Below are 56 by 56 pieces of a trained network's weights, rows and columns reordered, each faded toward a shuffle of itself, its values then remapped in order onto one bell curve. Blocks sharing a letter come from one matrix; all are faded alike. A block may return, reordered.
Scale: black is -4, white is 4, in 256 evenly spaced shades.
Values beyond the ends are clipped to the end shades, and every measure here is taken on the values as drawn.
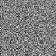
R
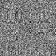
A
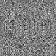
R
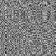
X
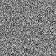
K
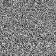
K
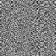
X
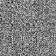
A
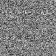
K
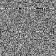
A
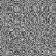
X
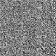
A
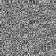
X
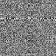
A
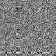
A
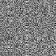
X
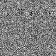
K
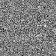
K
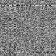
A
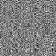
R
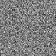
R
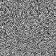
K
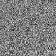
A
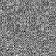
X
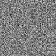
R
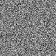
K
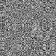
R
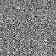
A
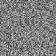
R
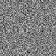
X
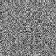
R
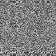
A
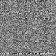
A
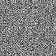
K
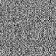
A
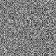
R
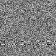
A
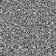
K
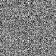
A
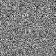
K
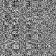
X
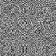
R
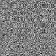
X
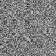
R
